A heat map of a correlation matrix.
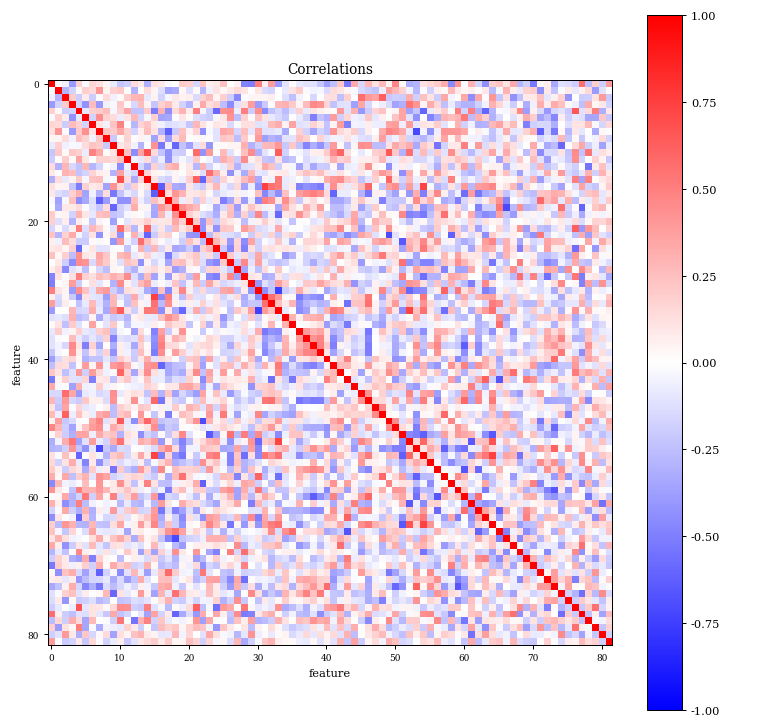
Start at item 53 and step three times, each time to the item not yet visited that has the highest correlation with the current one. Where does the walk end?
43
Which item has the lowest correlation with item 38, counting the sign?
60
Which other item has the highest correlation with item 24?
54
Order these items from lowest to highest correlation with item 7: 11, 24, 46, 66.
24, 46, 11, 66
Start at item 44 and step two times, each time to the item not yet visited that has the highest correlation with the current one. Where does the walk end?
4
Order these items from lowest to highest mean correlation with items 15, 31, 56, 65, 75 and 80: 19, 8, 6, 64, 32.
8, 19, 6, 64, 32
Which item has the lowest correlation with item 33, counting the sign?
30
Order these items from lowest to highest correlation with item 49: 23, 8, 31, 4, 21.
8, 4, 31, 23, 21
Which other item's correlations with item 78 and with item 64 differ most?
46
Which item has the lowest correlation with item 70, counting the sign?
0
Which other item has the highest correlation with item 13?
23
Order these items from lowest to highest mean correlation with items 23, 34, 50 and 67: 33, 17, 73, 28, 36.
28, 36, 73, 17, 33
